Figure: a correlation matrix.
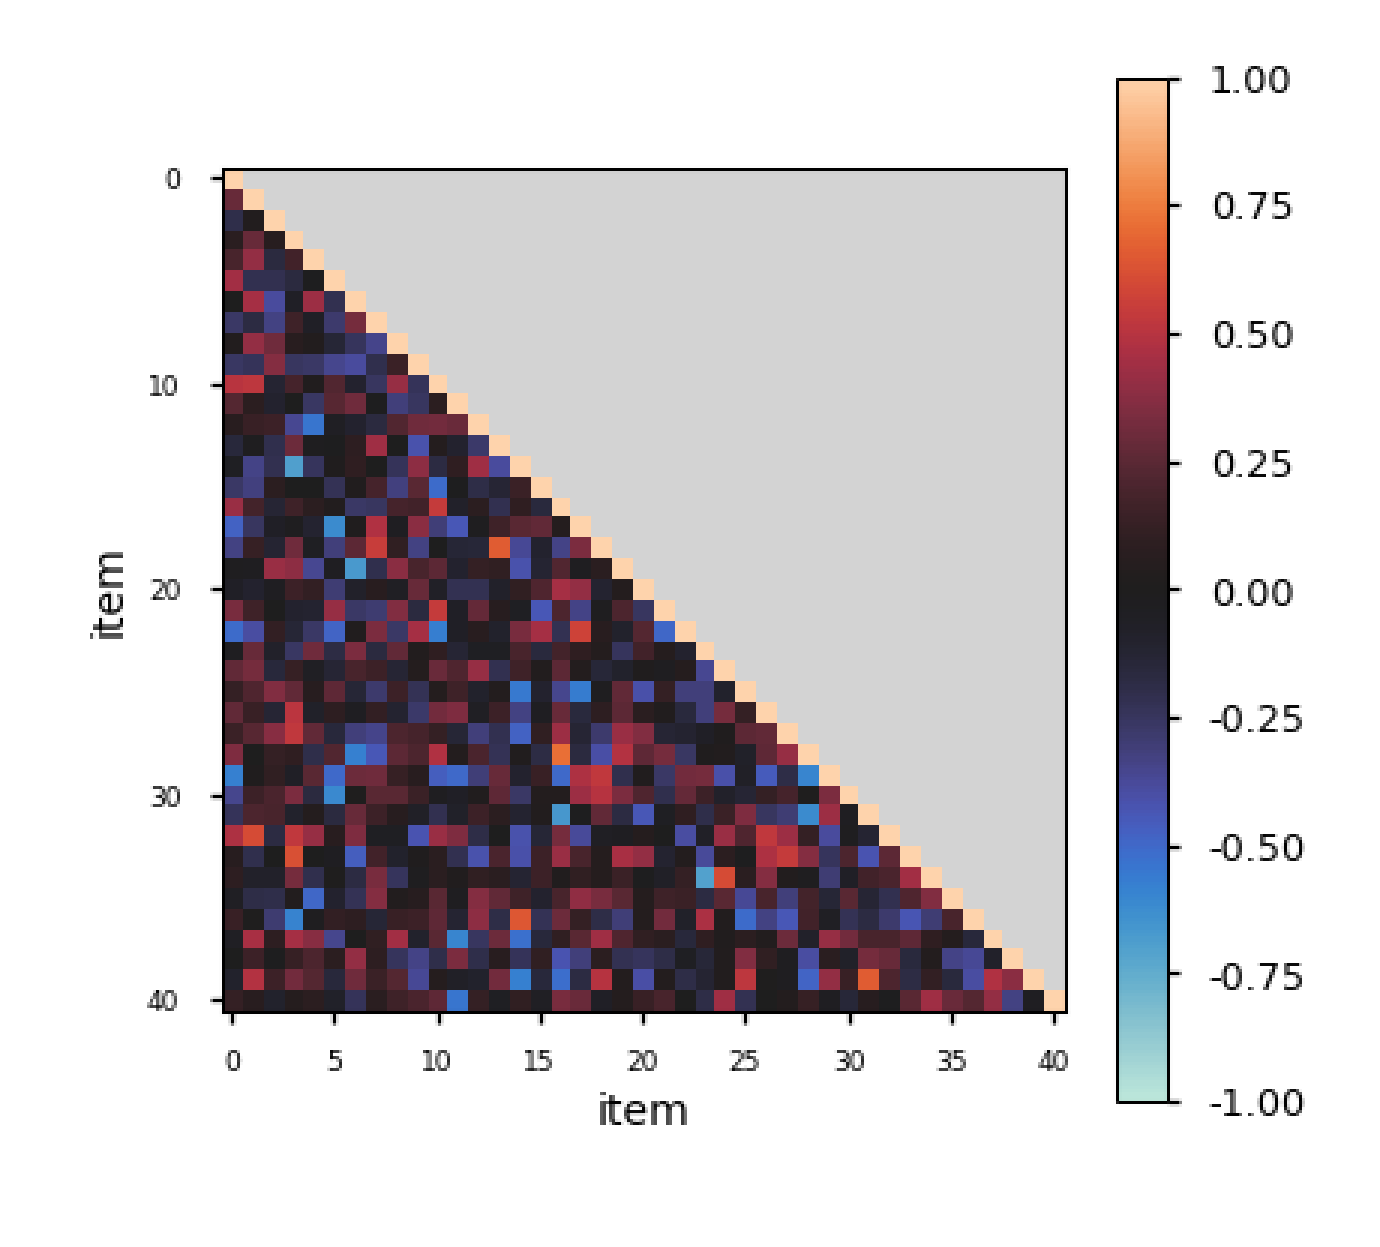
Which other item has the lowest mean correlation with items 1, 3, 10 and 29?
14
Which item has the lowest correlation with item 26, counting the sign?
29
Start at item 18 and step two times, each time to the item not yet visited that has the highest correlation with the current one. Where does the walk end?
7
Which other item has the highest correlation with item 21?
10
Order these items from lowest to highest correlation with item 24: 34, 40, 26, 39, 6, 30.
30, 39, 6, 26, 40, 34
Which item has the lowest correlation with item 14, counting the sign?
3
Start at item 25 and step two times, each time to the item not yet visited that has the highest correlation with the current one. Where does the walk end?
31
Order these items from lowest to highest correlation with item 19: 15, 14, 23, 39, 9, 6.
6, 14, 23, 15, 39, 9
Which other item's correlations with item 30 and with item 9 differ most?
18
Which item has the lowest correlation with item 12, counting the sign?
4
